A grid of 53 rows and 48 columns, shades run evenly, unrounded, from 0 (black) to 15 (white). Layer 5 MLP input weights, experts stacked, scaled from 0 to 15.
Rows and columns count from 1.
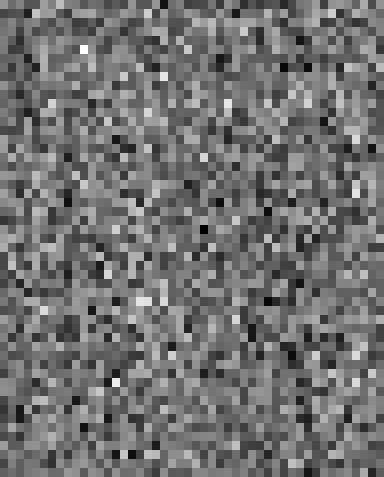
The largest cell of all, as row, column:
6, 11
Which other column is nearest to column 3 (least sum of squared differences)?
48
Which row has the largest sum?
12
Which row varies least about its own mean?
19
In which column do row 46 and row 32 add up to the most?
21
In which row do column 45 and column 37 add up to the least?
23
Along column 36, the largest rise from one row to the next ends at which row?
2
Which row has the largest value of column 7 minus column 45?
18
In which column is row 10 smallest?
47
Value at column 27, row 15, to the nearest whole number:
3
